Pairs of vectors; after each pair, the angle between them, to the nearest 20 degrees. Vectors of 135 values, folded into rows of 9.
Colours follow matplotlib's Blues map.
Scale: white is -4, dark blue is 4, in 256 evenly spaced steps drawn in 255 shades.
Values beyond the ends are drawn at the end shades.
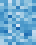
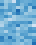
100 degrees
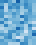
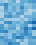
140 degrees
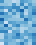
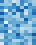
20 degrees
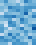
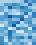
60 degrees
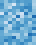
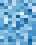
60 degrees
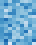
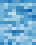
120 degrees
